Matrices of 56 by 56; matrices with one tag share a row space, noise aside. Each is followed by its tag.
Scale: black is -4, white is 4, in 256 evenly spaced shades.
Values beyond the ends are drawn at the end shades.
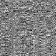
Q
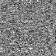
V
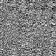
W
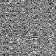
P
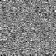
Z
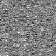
Q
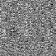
V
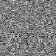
V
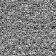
W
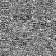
Q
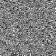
V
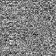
P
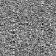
V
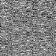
Q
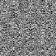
V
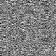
Z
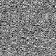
Z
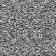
Z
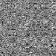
W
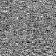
Q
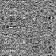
P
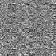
W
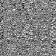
W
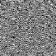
V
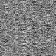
Q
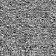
W
